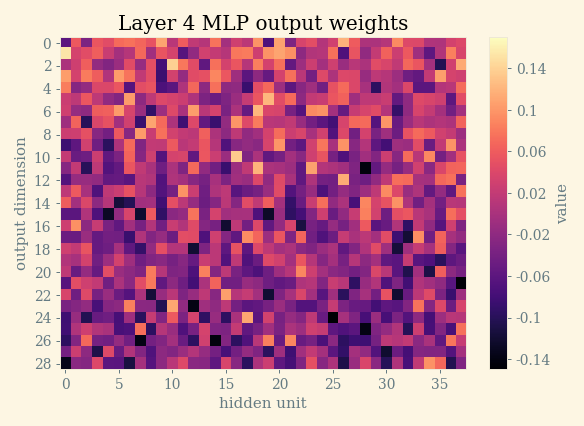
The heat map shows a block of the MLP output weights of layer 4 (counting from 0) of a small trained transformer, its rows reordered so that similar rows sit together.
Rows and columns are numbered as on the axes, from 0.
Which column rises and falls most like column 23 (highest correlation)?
24
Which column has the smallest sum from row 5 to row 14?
22
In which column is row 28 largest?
34
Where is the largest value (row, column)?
1, 0
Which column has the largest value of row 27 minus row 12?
4
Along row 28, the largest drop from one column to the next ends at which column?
36
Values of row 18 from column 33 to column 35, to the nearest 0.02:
0.02 0 0.06
